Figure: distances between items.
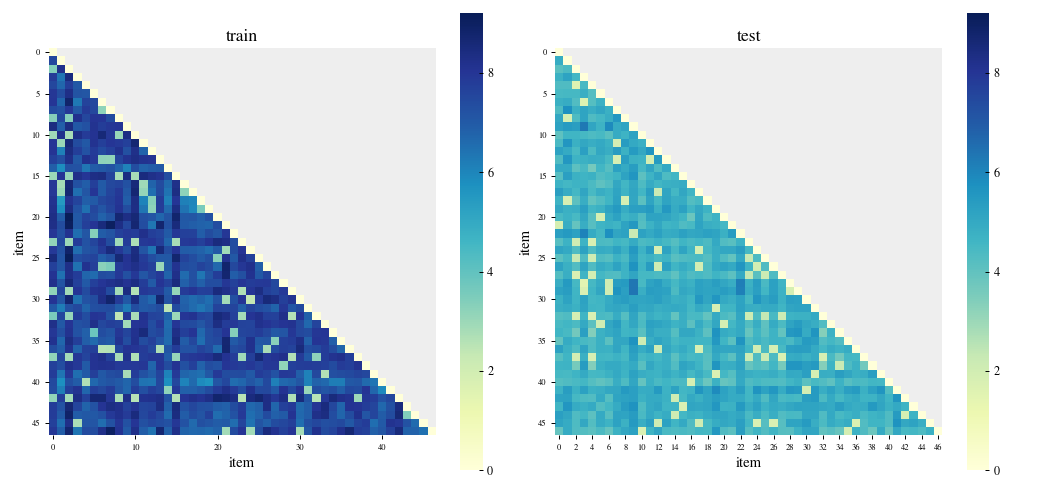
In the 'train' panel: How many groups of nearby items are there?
14
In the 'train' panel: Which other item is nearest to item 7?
36
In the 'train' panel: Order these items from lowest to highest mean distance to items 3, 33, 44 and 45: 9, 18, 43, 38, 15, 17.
9, 43, 17, 18, 38, 15
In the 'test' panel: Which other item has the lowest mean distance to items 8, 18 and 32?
1
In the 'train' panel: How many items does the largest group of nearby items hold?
10
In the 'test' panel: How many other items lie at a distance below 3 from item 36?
5
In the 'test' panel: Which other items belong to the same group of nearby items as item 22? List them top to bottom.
9
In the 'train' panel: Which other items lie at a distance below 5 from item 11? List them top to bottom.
1, 16, 17
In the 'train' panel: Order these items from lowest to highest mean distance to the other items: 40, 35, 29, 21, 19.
40, 29, 19, 35, 21
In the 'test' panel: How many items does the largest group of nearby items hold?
7
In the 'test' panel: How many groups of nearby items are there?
15
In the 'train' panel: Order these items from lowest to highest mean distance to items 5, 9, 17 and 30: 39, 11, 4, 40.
39, 11, 40, 4
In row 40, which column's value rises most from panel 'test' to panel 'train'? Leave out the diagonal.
16
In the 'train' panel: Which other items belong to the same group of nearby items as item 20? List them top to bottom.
25
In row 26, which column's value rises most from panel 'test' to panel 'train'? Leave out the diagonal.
24
